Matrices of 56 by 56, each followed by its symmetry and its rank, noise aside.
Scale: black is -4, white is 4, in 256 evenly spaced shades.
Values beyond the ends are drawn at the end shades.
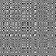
symmetric, rank two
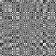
symmetric, rank two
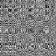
no symmetry, rank four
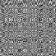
no symmetry, rank four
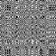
no symmetry, rank four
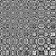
symmetric, rank three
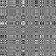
symmetric, rank two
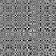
symmetric, rank three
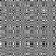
no symmetry, rank two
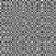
antisymmetric, rank two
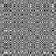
symmetric, rank two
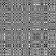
symmetric, rank three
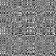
no symmetry, rank four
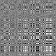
no symmetry, rank two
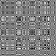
symmetric, rank two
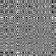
symmetric, rank three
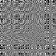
symmetric, rank three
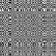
antisymmetric, rank two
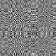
no symmetry, rank three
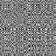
antisymmetric, rank four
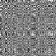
no symmetry, rank four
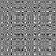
antisymmetric, rank two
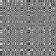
no symmetry, rank two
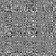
antisymmetric, rank four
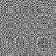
symmetric, rank three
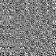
antisymmetric, rank four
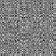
no symmetry, rank four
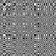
symmetric, rank two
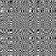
antisymmetric, rank two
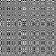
no symmetry, rank two
